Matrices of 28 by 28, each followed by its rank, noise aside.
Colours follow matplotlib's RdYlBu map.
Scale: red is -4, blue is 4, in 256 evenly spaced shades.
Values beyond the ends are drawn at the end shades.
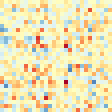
six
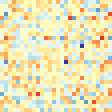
four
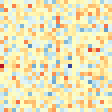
seven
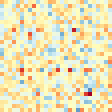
five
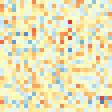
five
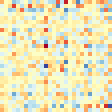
four
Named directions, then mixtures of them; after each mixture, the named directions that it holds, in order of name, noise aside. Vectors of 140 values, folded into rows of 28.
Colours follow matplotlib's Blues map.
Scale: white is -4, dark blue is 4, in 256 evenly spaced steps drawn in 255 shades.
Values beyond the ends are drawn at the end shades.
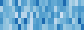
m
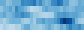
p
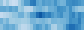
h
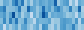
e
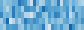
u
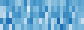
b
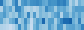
m, p.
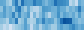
e, m, p.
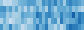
b, h.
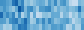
e, h, m.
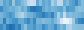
p.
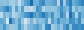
h, u.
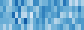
e, m, u.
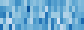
b.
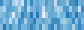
e.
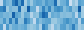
e.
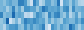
u.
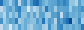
b, m, p.
